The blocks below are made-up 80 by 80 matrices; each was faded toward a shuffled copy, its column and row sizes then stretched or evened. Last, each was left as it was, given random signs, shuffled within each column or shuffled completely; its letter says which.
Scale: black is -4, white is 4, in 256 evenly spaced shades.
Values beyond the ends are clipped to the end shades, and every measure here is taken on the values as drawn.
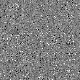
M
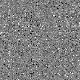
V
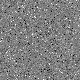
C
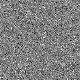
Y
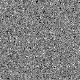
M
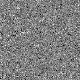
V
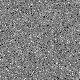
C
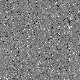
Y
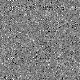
V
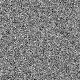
Y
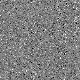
Y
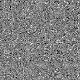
V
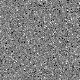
Y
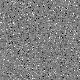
Y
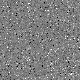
Y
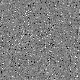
Y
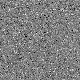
C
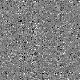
V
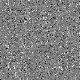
V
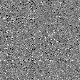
M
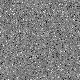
C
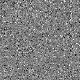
V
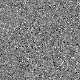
M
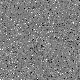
C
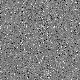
Y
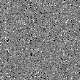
V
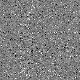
M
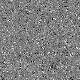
M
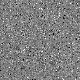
M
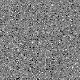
V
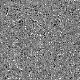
V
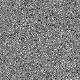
Y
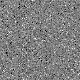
Y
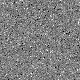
C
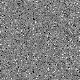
Y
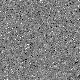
C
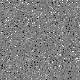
V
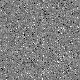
Y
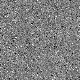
Y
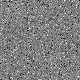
C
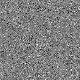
M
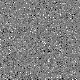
M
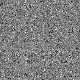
M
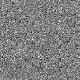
V
